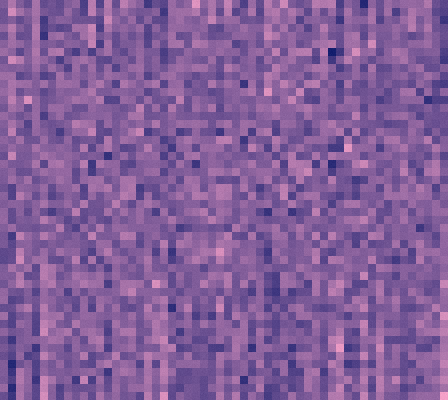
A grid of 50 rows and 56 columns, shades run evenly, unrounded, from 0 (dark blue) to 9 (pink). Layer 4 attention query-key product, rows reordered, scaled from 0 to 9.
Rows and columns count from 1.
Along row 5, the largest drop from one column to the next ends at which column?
6
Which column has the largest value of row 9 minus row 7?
42
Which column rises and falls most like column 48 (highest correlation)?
43
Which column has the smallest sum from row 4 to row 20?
56
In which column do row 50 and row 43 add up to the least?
2
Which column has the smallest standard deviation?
1
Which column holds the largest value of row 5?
34
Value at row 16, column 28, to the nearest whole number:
5
